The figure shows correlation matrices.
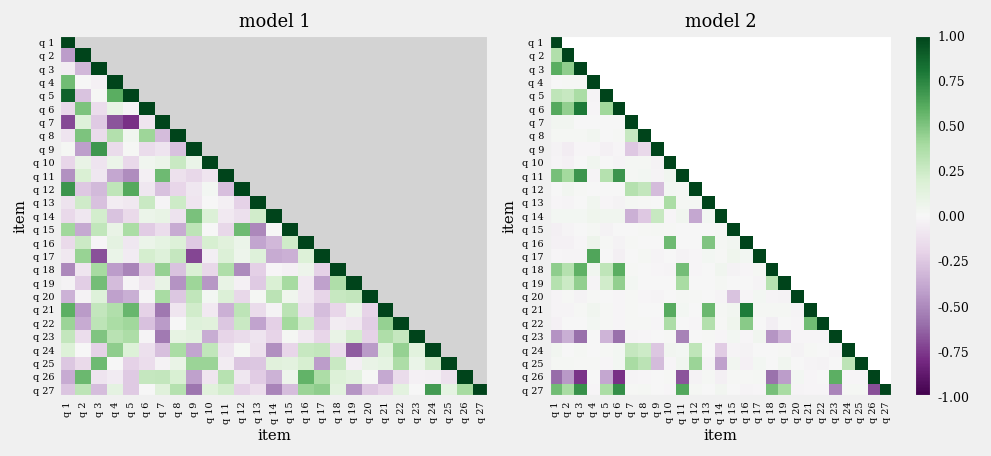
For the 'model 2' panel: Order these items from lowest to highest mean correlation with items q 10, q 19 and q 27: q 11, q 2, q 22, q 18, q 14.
q 14, q 22, q 2, q 18, q 11
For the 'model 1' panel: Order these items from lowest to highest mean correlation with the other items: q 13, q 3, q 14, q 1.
q 13, q 14, q 1, q 3
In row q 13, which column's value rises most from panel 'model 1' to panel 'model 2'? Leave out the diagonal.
q 16
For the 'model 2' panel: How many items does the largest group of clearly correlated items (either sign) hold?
11
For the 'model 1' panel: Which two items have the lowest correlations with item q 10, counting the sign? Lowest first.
q 19, q 23
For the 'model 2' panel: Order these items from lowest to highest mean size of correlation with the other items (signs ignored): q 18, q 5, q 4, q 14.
q 4, q 14, q 5, q 18
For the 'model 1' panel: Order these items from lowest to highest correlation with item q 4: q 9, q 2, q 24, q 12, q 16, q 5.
q 9, q 2, q 16, q 12, q 24, q 5
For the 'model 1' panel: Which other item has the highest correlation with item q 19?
q 3
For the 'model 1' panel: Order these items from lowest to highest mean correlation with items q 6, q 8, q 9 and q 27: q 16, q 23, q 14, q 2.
q 14, q 23, q 16, q 2
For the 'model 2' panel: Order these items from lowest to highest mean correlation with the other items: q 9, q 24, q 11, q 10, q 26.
q 26, q 9, q 24, q 10, q 11
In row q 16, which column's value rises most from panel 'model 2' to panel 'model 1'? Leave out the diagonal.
q 26
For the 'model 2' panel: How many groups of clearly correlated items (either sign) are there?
5
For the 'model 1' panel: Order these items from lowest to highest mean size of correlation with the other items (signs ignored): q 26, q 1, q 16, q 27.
q 16, q 26, q 27, q 1
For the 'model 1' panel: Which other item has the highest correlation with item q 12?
q 1
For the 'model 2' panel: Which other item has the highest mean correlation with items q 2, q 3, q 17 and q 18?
q 6
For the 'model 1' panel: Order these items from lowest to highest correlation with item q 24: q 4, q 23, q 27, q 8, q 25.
q 23, q 25, q 8, q 4, q 27
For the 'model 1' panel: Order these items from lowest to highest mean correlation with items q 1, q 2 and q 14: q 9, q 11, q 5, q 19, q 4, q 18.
q 18, q 11, q 19, q 9, q 4, q 5
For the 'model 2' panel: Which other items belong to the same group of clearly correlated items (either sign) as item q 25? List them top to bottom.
q 7, q 8, q 9, q 12, q 14, q 24
